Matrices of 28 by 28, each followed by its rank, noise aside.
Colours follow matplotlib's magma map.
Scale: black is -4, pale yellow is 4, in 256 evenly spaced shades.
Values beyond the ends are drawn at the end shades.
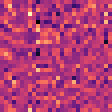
four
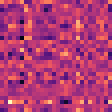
three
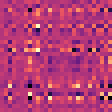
two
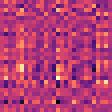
two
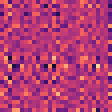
three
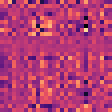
three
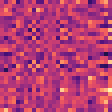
three
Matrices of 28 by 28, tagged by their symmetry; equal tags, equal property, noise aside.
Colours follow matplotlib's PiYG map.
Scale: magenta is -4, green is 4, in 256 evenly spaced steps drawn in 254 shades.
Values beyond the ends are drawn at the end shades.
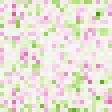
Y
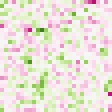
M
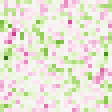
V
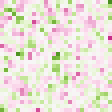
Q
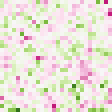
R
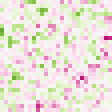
Q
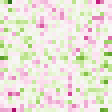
V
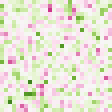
V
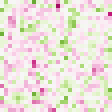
M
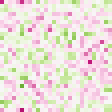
Y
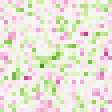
V
